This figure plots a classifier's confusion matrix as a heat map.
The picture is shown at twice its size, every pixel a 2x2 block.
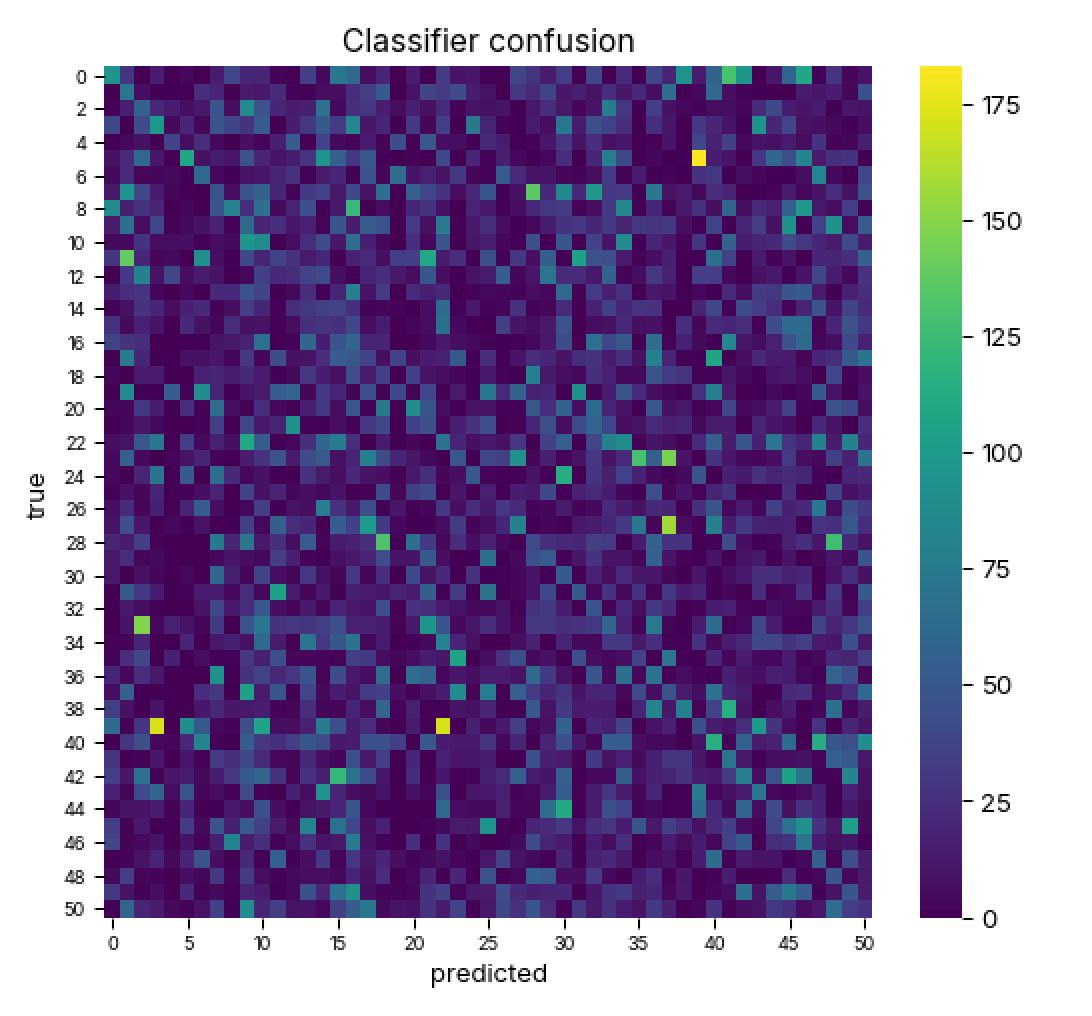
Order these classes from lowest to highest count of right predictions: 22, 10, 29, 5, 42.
29, 22, 42, 10, 5
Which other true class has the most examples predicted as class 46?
0
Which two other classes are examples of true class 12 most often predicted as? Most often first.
2, 29
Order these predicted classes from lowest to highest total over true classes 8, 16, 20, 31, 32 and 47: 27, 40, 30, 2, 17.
27, 17, 40, 2, 30
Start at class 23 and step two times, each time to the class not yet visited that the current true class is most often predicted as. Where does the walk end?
9
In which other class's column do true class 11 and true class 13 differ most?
1
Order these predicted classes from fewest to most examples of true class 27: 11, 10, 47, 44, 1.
10, 44, 47, 1, 11
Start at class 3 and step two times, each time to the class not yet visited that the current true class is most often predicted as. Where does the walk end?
14
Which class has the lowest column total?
4
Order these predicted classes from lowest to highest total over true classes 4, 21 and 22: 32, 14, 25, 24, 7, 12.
24, 7, 25, 14, 32, 12
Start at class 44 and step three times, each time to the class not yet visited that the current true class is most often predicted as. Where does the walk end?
28
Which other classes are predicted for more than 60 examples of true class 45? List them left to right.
13, 15, 25, 46, 49
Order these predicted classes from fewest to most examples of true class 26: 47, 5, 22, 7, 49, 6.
7, 5, 22, 49, 6, 47
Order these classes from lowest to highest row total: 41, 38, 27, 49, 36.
41, 38, 49, 36, 27
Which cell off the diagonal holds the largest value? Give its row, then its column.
5, 39
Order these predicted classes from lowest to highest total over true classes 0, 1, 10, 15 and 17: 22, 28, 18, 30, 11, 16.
11, 18, 28, 30, 22, 16
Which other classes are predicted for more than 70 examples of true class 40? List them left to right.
6, 47, 50
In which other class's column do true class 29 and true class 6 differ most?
47
